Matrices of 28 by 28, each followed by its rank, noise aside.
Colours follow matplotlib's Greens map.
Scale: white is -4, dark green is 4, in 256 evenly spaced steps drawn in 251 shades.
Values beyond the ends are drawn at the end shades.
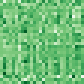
four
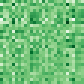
three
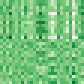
two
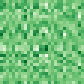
three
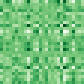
two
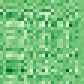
three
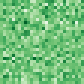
six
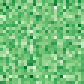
six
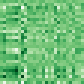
two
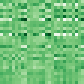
two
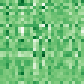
three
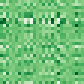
two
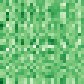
four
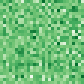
six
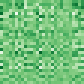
three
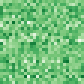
six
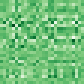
three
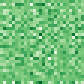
four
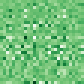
four
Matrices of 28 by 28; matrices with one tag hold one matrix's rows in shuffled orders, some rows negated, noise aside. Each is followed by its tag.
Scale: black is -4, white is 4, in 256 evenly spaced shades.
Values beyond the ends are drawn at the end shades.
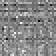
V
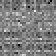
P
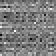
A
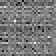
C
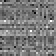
A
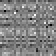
A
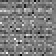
C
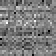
C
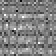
V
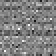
P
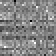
A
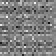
C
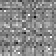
P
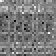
C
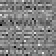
C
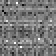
V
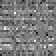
A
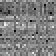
A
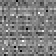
V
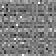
V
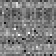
P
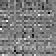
C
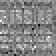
C
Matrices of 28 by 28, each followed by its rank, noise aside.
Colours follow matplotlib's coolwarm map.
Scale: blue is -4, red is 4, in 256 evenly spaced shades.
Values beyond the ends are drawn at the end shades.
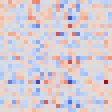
four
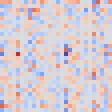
three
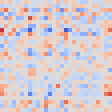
three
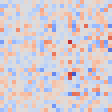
five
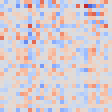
three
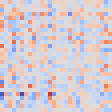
four
